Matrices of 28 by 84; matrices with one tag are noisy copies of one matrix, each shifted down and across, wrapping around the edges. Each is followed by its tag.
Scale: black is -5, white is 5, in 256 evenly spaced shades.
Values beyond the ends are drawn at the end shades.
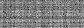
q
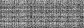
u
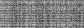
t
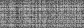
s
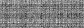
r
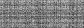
u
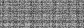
q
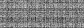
r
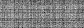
r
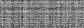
q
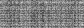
t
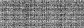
u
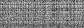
s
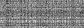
s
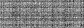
u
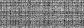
r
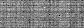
t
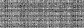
u
